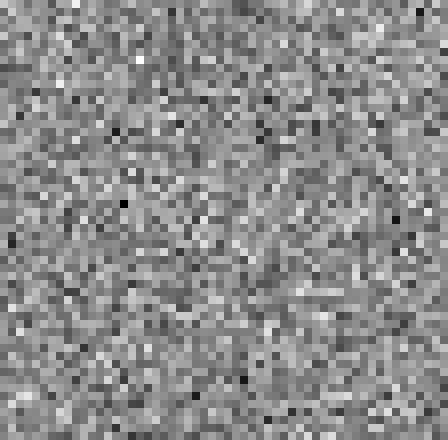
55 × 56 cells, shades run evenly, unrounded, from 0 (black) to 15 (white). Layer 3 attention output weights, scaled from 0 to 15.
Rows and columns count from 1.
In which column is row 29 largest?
44
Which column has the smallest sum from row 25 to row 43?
50
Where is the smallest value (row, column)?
26, 16
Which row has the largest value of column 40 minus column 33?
40
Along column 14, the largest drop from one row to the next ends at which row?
49
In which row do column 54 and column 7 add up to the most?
27
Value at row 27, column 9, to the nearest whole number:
4
